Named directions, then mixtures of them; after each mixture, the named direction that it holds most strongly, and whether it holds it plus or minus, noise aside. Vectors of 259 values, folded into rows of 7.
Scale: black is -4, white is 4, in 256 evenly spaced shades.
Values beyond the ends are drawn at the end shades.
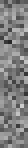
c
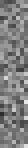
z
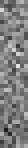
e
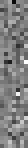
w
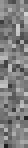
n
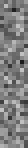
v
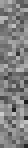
z, minus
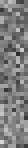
e, minus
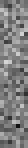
c, plus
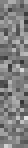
n, minus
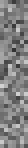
n, plus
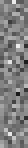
w, minus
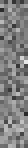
e, minus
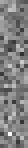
v, minus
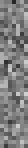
n, plus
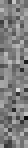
w, minus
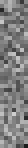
e, minus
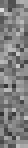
e, plus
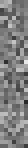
z, minus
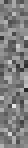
e, minus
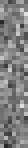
n, plus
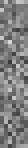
c, minus
